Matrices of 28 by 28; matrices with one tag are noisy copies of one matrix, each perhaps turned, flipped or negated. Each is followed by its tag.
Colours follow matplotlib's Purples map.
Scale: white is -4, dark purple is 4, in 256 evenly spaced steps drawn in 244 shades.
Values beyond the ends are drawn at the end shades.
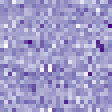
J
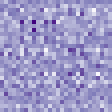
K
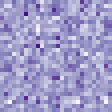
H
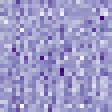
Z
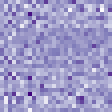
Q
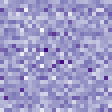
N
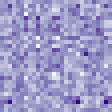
H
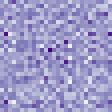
N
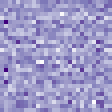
Z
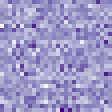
J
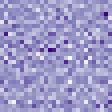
N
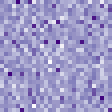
N
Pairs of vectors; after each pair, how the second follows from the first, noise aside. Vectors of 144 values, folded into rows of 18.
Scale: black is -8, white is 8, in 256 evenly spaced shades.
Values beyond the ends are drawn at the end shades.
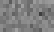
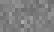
wrapped around, negated, shrunk.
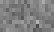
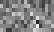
negated, scaled up.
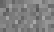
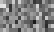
negated, scaled up.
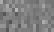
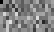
negated, scaled up.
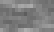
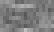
copied.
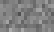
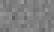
wrapped around, negated, shrunk.
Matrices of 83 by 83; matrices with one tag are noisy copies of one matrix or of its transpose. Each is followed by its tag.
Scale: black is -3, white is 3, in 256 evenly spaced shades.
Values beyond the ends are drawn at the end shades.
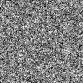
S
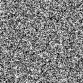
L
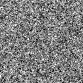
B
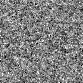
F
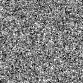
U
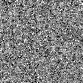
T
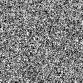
T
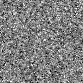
T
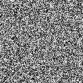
L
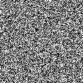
L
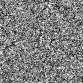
F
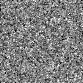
S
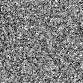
S
